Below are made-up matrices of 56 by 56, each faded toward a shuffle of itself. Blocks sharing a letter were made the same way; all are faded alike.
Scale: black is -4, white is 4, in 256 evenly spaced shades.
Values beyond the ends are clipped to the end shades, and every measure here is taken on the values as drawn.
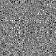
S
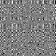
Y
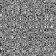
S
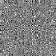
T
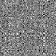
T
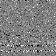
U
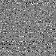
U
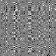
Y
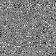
U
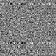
S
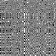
Y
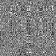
S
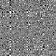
T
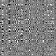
Y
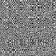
S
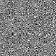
T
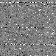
U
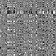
Y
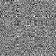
S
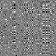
Y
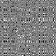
Y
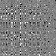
Y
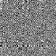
S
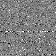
U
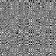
Y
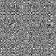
S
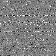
U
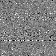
U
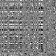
Y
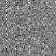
T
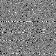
U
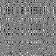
Y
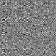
S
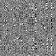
T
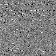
U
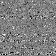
U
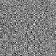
S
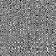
T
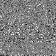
U
